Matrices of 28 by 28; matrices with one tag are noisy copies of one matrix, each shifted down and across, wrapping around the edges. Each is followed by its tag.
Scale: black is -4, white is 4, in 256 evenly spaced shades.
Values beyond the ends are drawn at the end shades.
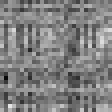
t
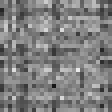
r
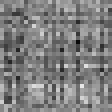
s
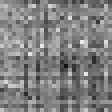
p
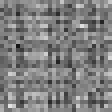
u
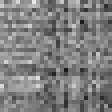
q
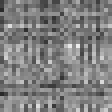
s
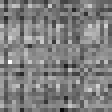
s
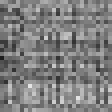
s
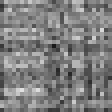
q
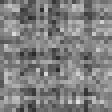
r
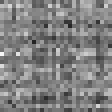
r
